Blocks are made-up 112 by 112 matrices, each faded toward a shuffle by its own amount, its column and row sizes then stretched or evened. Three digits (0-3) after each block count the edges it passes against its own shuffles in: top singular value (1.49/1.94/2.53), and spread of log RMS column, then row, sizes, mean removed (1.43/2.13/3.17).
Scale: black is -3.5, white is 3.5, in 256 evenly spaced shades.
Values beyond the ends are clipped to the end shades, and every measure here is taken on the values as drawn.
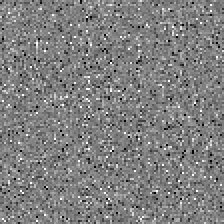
0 1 0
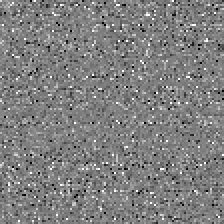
0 0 2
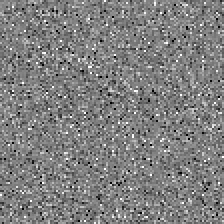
1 0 0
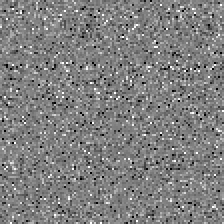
0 0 1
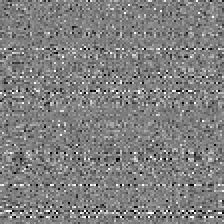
3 0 3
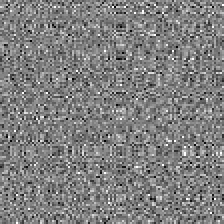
3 0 2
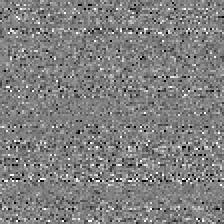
2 0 3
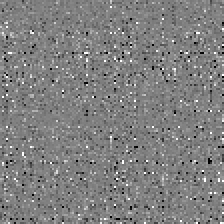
0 2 2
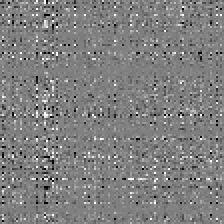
1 3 3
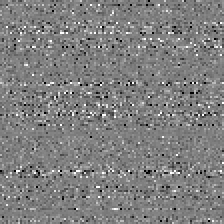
1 0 3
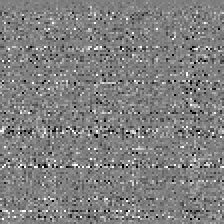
0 2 3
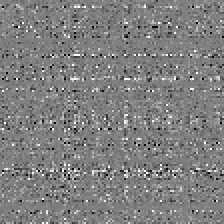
2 2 3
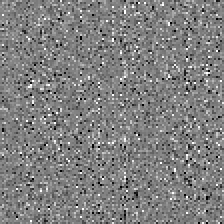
1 2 0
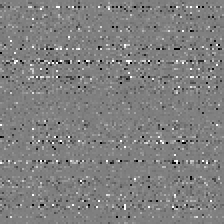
2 1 3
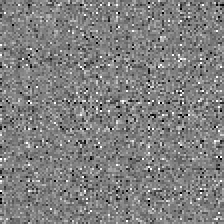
0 2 2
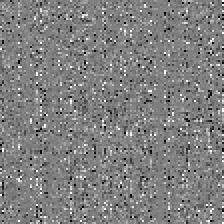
1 3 1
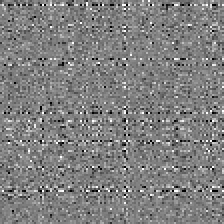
3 2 3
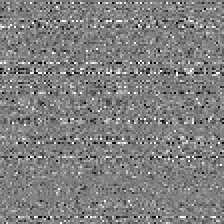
3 0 3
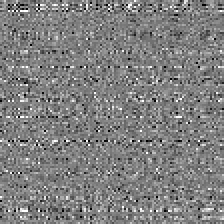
3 1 3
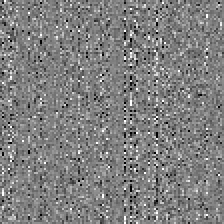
2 3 0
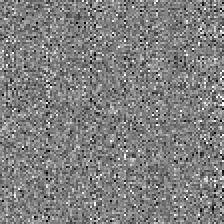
2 2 0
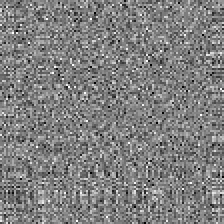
3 1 1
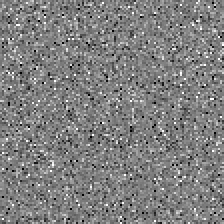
0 1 0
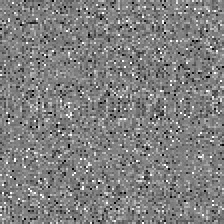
2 0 0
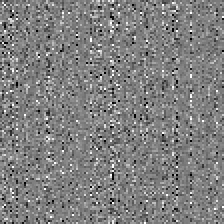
1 3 0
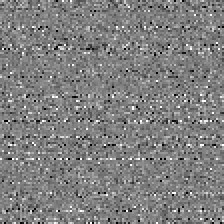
1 0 3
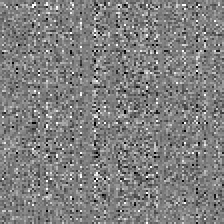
1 3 2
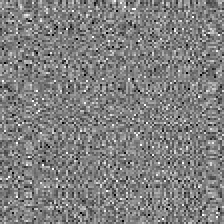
3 0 1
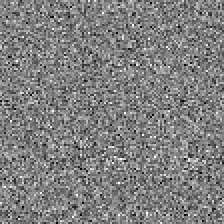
2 0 1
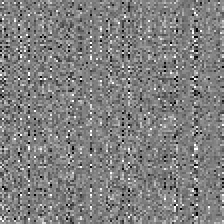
3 3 1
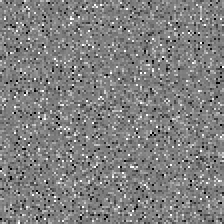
0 0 0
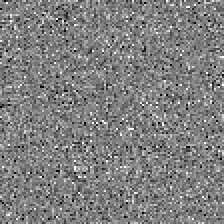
1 1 1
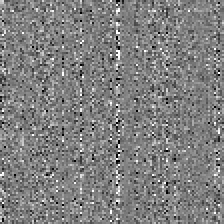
1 3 1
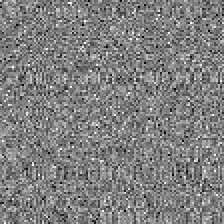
3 0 0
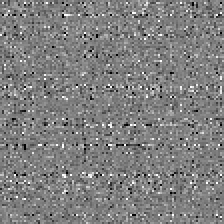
0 2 3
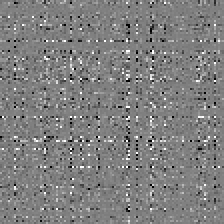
2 3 3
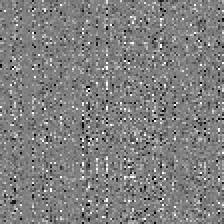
2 3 1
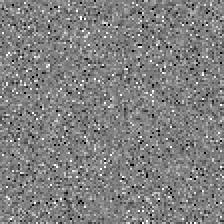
0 1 0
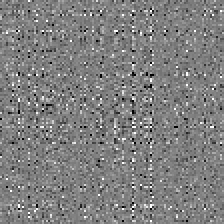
3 3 2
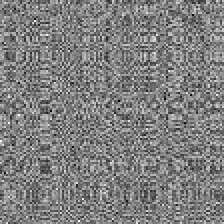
3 1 1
